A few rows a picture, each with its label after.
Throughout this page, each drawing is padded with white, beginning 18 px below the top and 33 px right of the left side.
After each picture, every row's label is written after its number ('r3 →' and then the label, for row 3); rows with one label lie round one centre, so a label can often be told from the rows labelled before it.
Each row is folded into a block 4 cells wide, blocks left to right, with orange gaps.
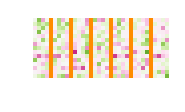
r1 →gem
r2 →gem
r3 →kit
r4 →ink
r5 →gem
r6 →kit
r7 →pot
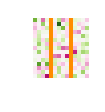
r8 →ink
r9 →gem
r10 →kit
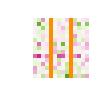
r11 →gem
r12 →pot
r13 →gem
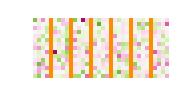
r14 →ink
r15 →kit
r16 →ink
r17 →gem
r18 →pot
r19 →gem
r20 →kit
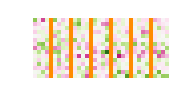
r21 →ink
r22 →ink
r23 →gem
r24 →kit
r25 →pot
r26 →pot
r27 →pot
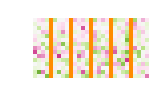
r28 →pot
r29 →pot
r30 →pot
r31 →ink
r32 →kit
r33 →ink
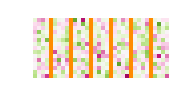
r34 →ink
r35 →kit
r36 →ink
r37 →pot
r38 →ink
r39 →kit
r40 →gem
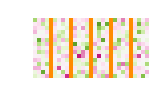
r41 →ink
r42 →ink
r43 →pot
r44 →gem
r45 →ink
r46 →gem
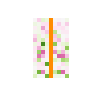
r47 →pot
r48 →pot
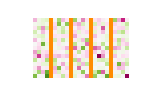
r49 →pot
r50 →gem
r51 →ink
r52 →pot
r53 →ink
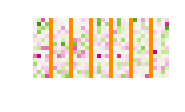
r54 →gem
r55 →pot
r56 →pot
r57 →gem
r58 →gem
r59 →ink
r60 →kit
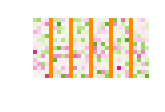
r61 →kit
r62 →gem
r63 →gem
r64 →pot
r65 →ink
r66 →pot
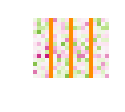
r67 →gem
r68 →pot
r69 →pot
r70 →gem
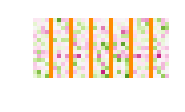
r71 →pot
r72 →gem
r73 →gem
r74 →pot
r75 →pot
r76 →gem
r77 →gem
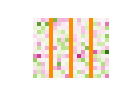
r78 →gem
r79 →ink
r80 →pot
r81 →kit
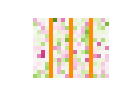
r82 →pot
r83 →ink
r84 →kit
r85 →gem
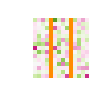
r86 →ink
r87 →ink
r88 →ink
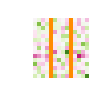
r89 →gem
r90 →kit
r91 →pot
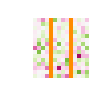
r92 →ink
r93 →ink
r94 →pot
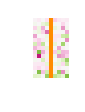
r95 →pot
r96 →pot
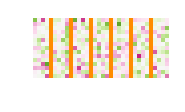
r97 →ink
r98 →kit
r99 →ink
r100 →gem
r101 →gem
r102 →pot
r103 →kit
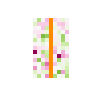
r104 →kit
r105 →pot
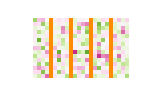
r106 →ink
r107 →pot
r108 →kit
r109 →gem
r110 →pot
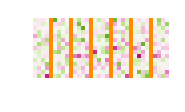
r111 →ink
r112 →ink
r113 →gem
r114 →kit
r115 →ink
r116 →pot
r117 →gem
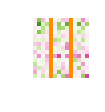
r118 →gem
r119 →gem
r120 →gem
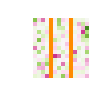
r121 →ink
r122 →gem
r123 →kit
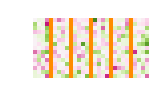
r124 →kit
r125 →pot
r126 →pot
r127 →ink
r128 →kit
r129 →kit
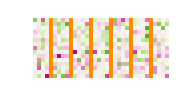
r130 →ink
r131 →gem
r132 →kit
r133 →kit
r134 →ink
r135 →kit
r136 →gem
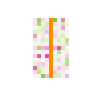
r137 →gem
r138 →ink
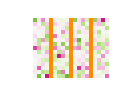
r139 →ink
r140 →pot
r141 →ink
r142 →ink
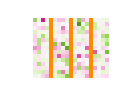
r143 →ink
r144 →pot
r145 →gem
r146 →kit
